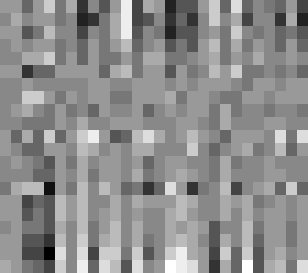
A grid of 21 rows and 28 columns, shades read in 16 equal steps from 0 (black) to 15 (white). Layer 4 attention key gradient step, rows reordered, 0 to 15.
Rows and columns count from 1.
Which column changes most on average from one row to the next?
3
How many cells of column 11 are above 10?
4
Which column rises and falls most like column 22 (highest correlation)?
12
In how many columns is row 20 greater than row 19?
12
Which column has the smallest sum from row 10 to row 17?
5
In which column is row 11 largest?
9
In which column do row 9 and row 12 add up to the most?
18
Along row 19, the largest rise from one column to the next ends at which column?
6
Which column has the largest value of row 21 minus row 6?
16
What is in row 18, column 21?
8
